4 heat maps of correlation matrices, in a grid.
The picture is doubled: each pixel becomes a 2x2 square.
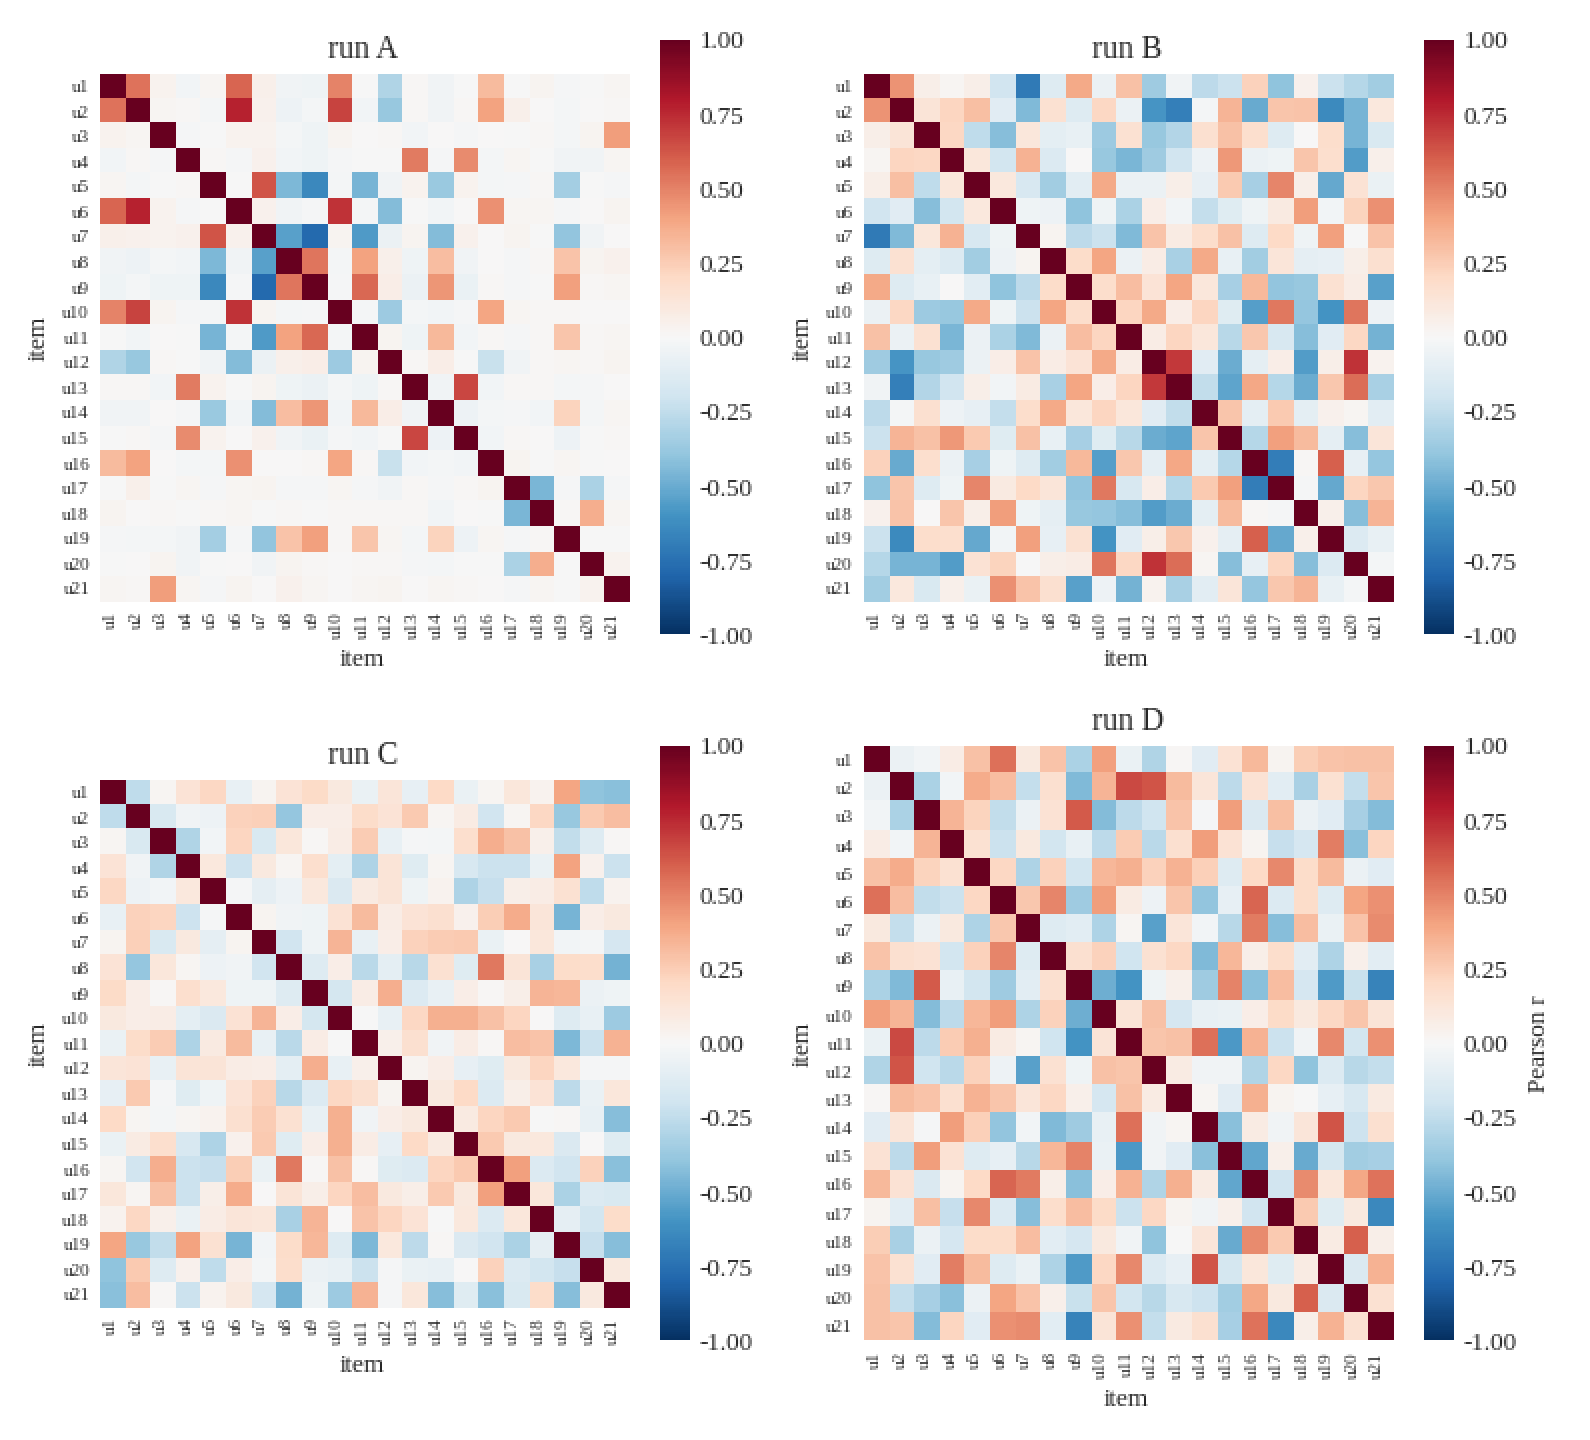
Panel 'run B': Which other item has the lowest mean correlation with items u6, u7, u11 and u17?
u1
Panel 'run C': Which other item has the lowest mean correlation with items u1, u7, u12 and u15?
u21
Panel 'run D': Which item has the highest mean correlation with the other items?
u5
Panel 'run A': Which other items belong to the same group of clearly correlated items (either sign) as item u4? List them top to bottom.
u13, u15
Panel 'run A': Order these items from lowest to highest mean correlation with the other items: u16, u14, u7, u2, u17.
u7, u17, u14, u16, u2
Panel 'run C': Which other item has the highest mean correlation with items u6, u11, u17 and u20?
u16
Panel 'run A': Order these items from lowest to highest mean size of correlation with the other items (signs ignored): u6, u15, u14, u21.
u21, u15, u14, u6
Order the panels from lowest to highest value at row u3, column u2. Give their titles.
run D, run C, run A, run B
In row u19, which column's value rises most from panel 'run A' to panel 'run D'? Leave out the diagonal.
u5
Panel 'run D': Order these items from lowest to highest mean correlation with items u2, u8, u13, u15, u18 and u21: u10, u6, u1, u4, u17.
u17, u4, u10, u1, u6
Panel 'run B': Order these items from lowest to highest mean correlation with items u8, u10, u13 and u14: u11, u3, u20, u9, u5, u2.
u3, u2, u5, u11, u9, u20
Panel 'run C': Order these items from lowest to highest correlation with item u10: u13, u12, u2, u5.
u5, u12, u2, u13
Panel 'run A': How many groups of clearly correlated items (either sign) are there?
5
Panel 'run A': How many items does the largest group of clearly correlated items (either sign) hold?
7
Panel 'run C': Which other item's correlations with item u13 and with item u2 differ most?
u20
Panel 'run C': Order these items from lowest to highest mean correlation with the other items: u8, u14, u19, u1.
u19, u8, u1, u14
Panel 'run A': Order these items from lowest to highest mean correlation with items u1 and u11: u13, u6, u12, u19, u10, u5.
u5, u12, u13, u19, u10, u6
